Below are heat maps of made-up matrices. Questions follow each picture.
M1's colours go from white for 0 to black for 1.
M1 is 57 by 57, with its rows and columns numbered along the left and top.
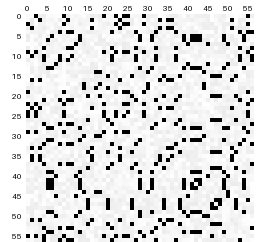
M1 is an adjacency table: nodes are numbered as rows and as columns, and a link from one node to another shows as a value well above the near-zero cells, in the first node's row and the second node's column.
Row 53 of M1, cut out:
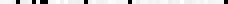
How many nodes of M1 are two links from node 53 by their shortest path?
4
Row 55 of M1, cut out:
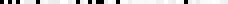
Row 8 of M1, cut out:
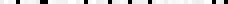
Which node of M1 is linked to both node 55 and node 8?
node 4
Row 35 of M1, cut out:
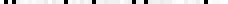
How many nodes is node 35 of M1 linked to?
7
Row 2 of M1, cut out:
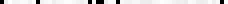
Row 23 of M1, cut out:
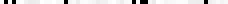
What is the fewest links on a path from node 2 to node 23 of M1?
5
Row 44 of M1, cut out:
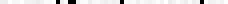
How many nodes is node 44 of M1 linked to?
5
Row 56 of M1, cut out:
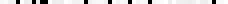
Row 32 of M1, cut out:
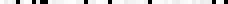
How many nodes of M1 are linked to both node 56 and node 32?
8
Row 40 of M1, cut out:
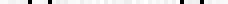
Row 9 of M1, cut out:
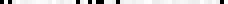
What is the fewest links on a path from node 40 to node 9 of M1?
7
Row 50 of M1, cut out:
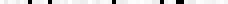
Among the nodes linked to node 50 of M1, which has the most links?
node 28
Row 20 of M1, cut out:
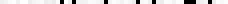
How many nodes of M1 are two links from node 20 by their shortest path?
5
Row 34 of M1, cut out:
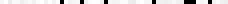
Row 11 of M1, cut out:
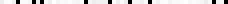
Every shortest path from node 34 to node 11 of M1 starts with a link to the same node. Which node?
node 46
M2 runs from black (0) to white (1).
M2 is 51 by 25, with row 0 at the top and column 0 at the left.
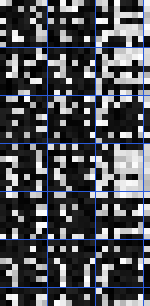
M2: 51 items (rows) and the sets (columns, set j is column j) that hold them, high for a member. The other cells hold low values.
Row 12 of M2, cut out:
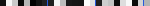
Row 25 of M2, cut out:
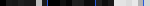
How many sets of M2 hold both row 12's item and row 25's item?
4
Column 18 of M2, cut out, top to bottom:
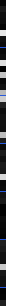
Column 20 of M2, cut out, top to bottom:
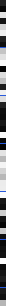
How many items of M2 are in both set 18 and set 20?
7
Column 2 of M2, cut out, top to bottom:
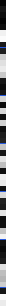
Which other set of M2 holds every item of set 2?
10
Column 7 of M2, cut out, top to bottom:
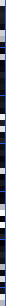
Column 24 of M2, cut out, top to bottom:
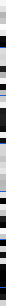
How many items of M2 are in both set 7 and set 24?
7
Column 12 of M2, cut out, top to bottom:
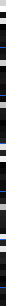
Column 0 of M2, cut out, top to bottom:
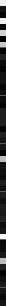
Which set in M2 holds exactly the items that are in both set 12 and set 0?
13
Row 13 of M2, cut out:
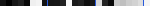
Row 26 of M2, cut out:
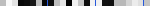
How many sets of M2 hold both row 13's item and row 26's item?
8
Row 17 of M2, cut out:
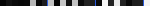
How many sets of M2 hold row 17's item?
7
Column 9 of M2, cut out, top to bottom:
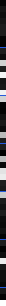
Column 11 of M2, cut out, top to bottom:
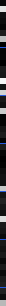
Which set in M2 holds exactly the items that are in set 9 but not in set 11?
15
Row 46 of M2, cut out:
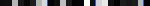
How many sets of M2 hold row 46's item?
8
